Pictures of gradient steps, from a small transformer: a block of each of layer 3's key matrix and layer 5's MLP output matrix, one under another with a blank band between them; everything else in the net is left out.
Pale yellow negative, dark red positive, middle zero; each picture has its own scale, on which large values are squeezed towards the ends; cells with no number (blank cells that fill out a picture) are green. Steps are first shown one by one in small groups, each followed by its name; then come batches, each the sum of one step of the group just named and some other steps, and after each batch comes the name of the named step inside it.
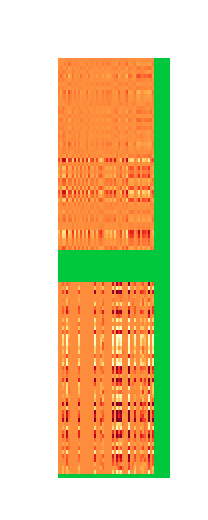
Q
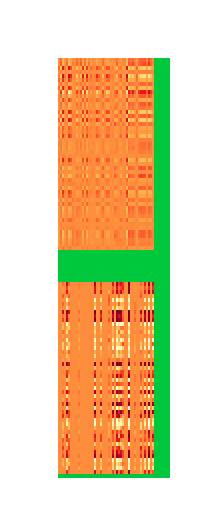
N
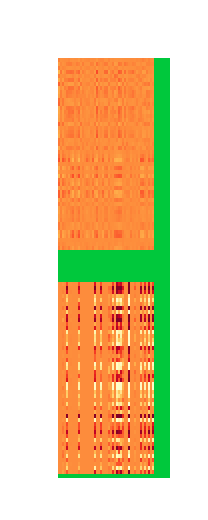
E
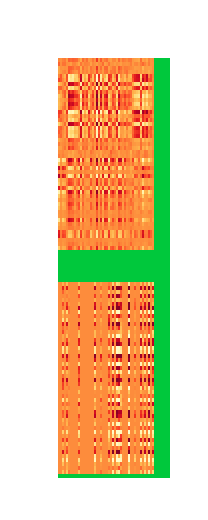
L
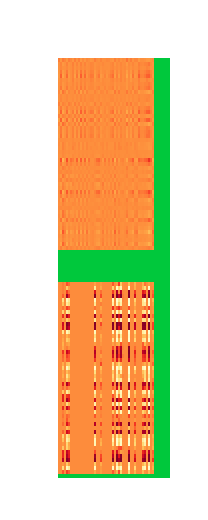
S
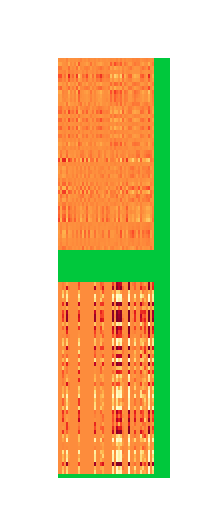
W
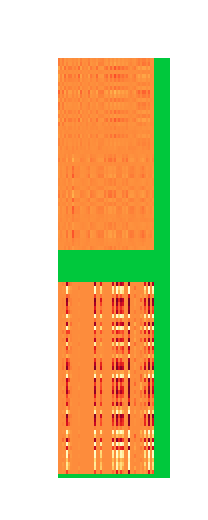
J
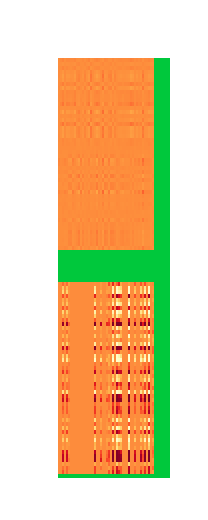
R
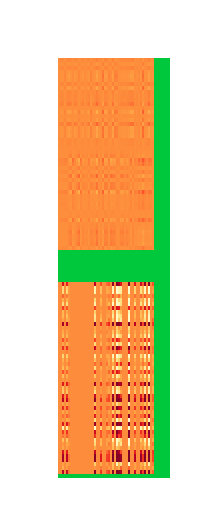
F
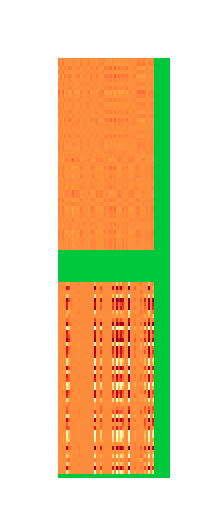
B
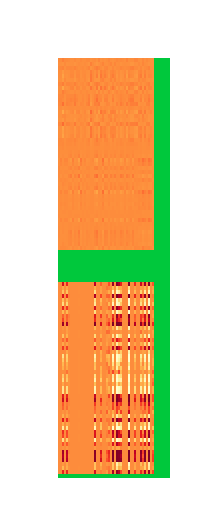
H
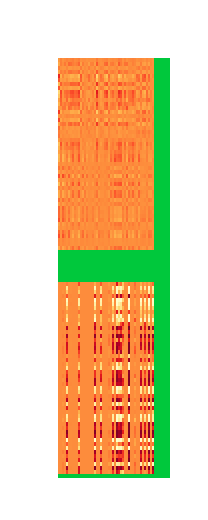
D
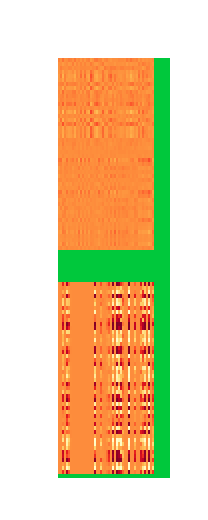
S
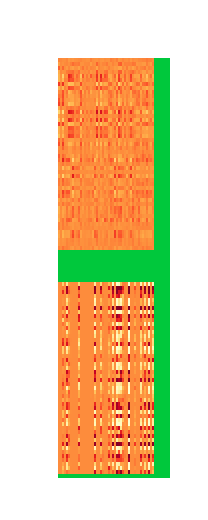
E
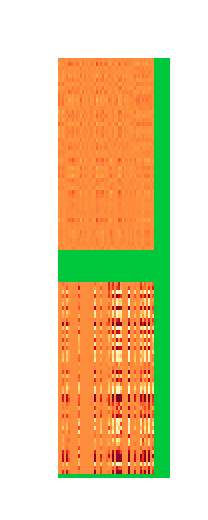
R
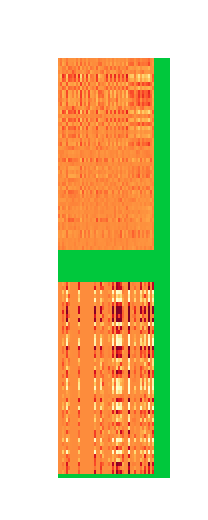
W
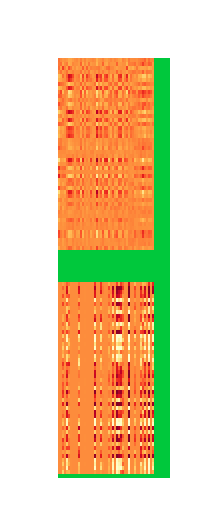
N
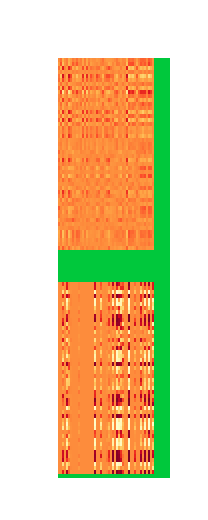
N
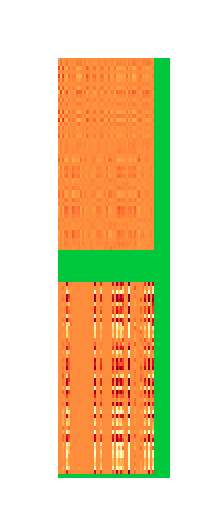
J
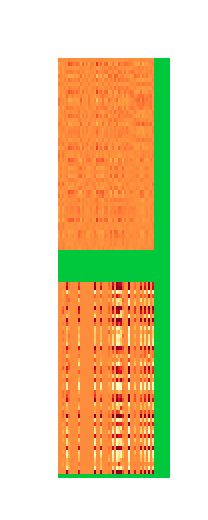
E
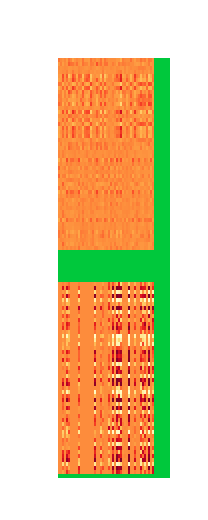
S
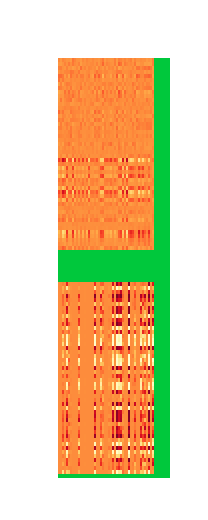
Q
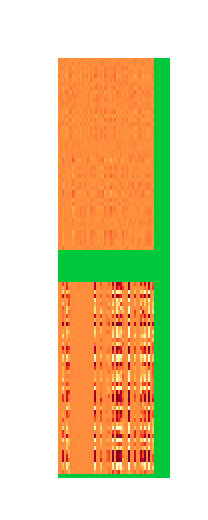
H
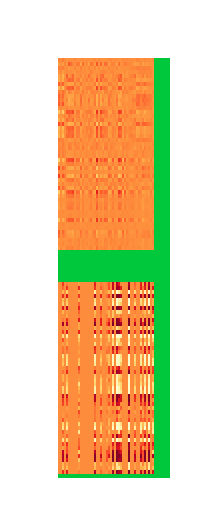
H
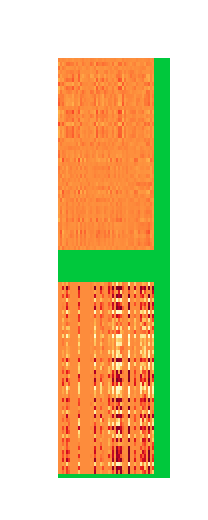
E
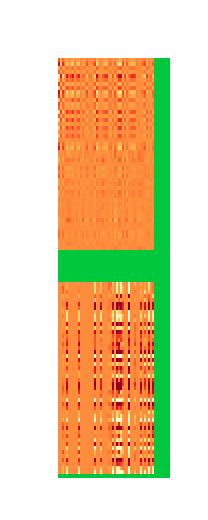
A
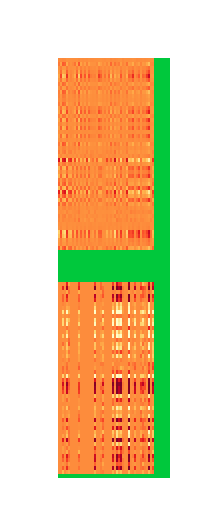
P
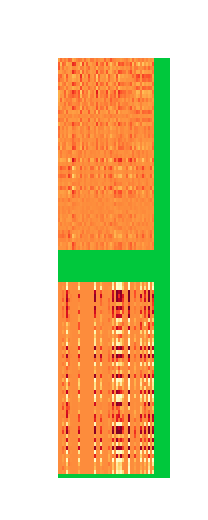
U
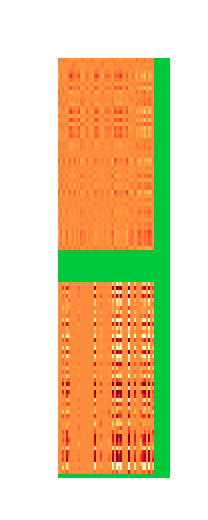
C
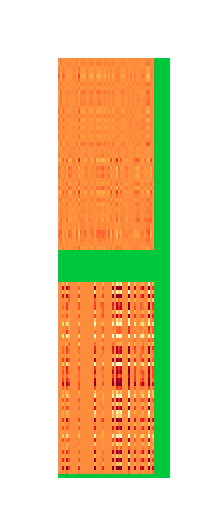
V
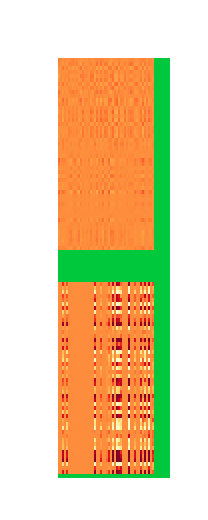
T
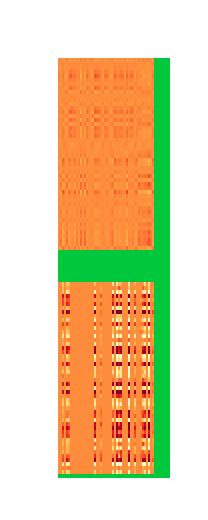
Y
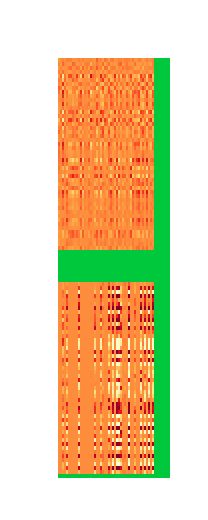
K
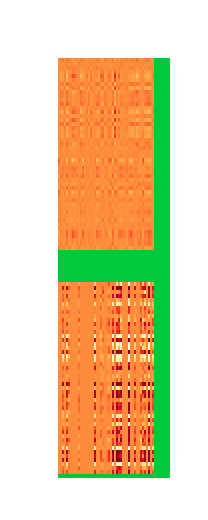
C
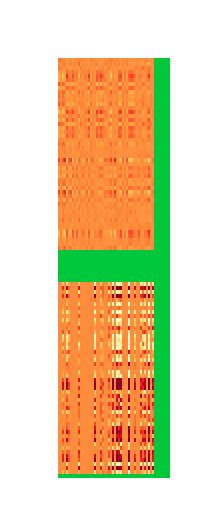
P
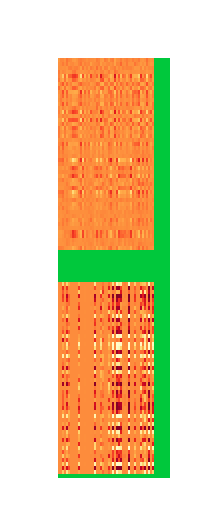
K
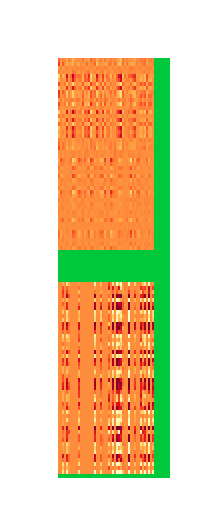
A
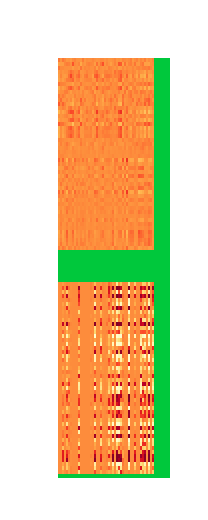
C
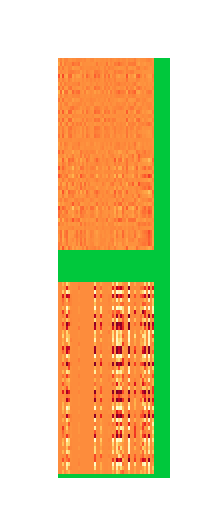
Y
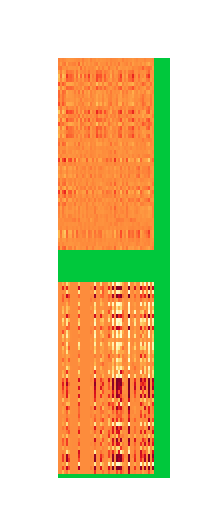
P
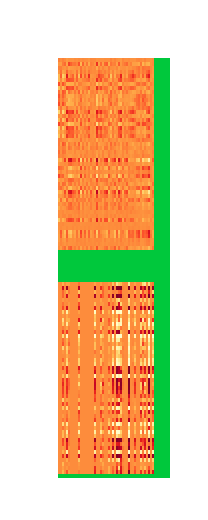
P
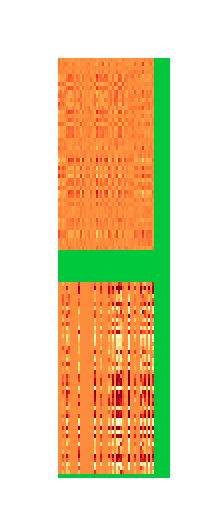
Y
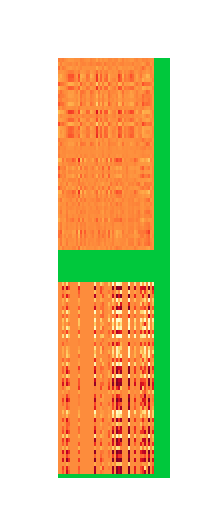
V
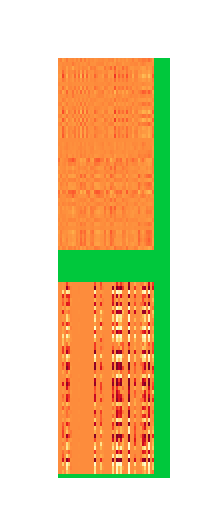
Y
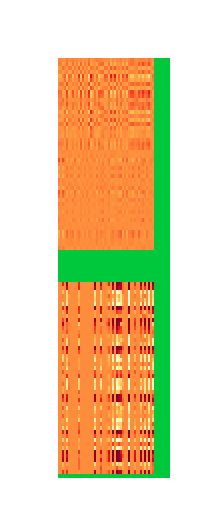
T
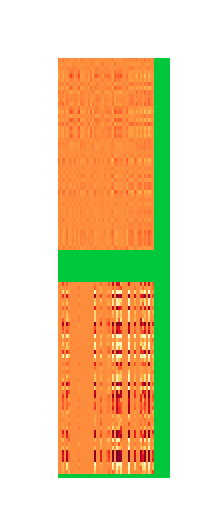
C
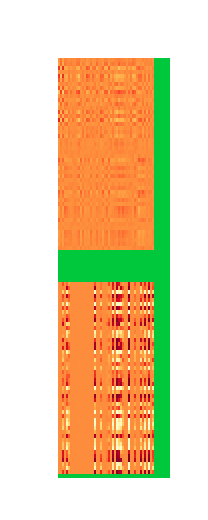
T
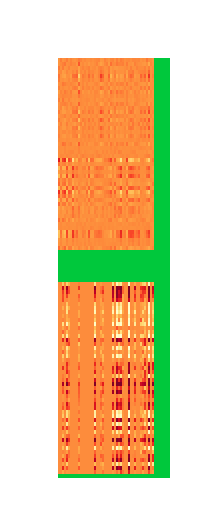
P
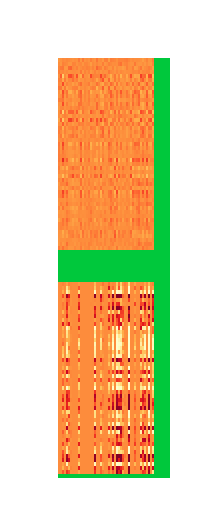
K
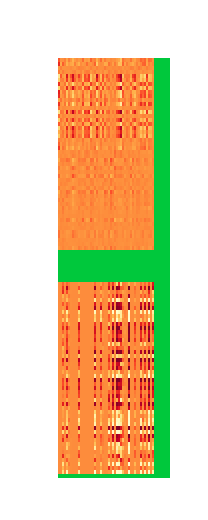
A
